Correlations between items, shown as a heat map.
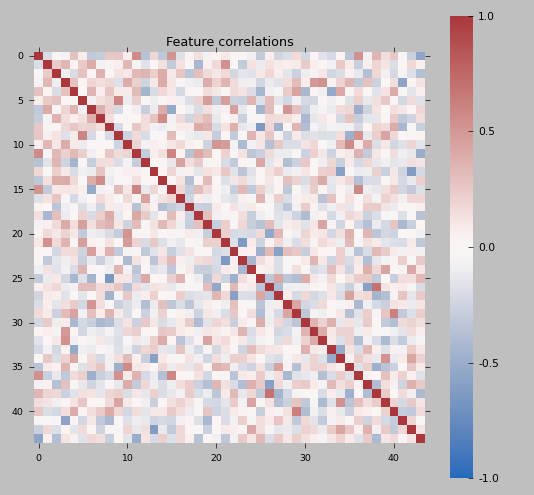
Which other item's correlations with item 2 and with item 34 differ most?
13
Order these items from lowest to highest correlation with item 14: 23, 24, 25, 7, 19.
24, 25, 23, 19, 7
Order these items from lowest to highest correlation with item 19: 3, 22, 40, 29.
22, 29, 40, 3
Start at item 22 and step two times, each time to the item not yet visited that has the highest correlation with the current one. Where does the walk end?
28
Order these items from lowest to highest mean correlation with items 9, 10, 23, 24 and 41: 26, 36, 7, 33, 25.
7, 33, 26, 25, 36
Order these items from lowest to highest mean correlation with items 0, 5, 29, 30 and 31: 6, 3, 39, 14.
6, 14, 39, 3
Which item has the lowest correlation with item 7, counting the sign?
30
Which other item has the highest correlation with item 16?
12
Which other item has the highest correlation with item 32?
3
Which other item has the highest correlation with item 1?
21
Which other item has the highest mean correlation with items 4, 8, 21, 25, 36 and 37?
10
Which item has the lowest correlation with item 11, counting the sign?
43
